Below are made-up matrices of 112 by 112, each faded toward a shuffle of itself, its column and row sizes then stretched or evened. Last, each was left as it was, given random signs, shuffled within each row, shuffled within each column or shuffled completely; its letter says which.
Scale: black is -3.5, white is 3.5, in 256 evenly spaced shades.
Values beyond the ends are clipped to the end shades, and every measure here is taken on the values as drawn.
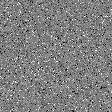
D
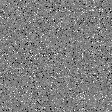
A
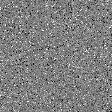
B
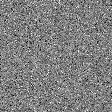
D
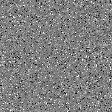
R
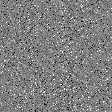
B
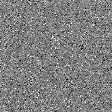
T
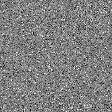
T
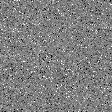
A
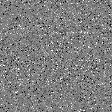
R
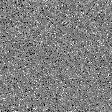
A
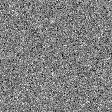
D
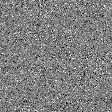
A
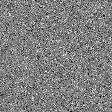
B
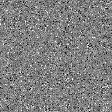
T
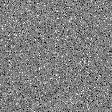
B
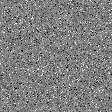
D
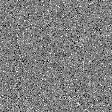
R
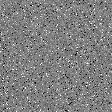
B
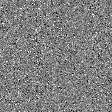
B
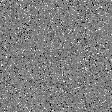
B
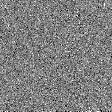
R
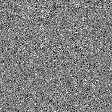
T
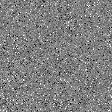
R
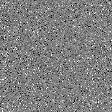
T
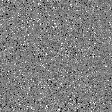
T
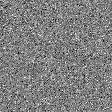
D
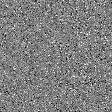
B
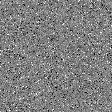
B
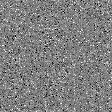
B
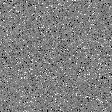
A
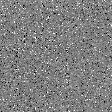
B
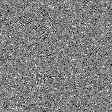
A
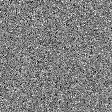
D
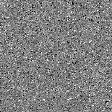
T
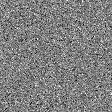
D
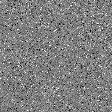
R
